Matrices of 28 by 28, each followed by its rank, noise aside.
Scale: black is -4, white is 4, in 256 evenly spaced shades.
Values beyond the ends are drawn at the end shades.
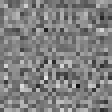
four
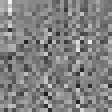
four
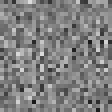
six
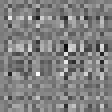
two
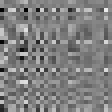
two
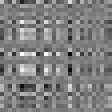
one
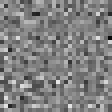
six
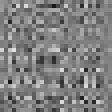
three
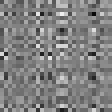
two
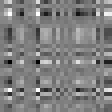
one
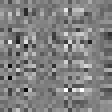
three
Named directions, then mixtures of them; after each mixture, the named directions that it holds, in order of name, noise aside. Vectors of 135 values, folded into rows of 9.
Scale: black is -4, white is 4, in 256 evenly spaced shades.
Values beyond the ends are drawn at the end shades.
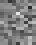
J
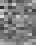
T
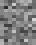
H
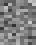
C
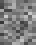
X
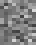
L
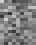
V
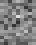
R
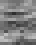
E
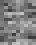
C, E, V.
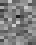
R, T.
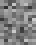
H.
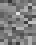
J.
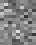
C, L, X.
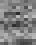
E, J, R.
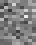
C, L, X.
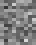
H.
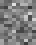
H, X.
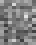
H, L.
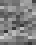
E, T.
